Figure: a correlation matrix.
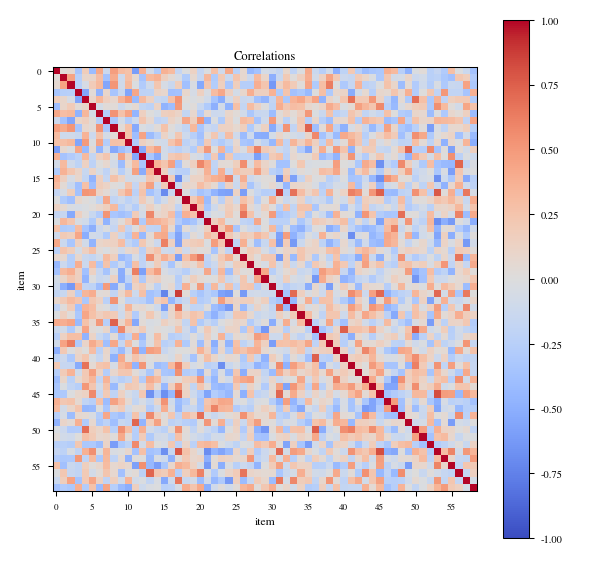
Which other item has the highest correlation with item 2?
38
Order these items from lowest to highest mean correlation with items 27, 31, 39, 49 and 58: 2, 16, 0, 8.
0, 8, 16, 2
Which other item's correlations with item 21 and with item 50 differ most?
53
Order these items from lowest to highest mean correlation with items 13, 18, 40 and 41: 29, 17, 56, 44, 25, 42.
29, 42, 25, 17, 56, 44
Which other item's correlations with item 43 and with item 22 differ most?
47
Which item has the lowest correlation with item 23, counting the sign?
41
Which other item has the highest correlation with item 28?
11
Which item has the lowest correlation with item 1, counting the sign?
30
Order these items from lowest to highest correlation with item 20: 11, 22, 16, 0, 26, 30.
0, 22, 11, 16, 30, 26
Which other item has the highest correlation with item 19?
26
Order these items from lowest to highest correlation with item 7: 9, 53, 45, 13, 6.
6, 9, 13, 45, 53
